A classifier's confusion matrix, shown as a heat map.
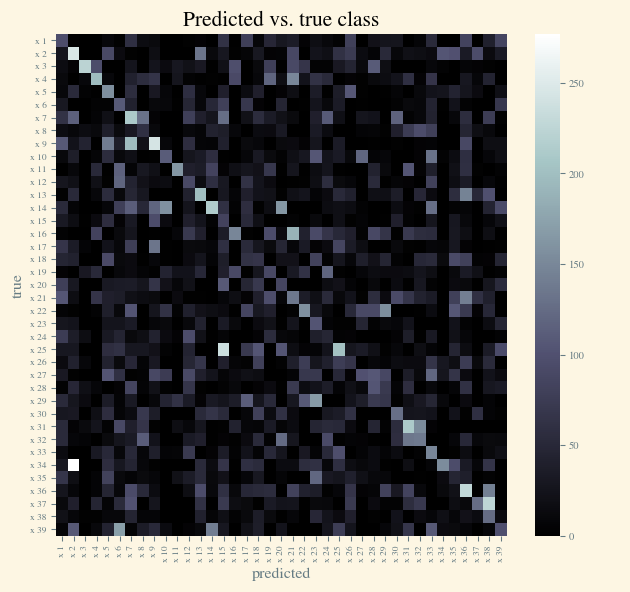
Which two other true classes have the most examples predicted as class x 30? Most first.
x 7, x 21
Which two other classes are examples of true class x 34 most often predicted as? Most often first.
x 2, x 35
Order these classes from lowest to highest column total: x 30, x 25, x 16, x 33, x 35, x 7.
x 16, x 30, x 35, x 25, x 33, x 7
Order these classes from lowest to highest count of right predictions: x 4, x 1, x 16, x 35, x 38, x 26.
x 35, x 26, x 1, x 38, x 16, x 4
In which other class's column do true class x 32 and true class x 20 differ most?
x 31
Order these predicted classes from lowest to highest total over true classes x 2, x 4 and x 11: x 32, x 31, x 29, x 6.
x 32, x 29, x 6, x 31
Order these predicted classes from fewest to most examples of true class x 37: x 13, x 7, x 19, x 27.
x 27, x 19, x 13, x 7
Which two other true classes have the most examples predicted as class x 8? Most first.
x 7, x 32
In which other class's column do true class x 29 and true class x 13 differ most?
x 23
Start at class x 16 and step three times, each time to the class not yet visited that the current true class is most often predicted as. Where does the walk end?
x 38
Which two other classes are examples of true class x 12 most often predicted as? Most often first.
x 6, x 33
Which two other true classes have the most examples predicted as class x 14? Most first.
x 39, x 11
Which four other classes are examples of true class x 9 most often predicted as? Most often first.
x 7, x 5, x 1, x 36
